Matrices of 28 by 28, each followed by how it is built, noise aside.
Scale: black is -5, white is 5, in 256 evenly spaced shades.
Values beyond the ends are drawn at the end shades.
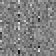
uneven columns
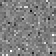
sparse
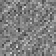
Hankel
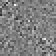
block diagonal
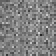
repeating rows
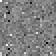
sparse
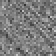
Toeplitz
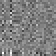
low rank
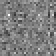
low rank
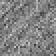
Hankel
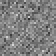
Hankel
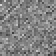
Hankel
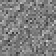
Hankel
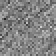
Hankel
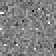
sparse
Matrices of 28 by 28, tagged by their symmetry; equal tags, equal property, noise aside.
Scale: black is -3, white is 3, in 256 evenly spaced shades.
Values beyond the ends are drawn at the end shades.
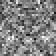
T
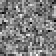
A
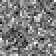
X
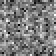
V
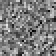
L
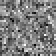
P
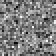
P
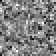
V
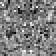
T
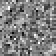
L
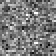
V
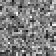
P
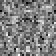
T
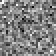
L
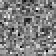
T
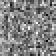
V
